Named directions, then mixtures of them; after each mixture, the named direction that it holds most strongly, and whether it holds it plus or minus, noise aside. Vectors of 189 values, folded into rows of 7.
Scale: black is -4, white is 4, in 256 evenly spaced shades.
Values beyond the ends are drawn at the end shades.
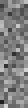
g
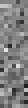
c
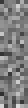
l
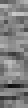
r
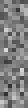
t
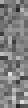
l, minus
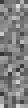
l, plus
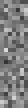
t, plus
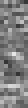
r, minus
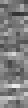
r, minus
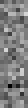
t, plus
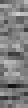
r, plus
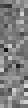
c, minus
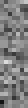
t, minus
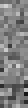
c, plus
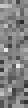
c, plus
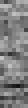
r, plus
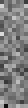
g, minus
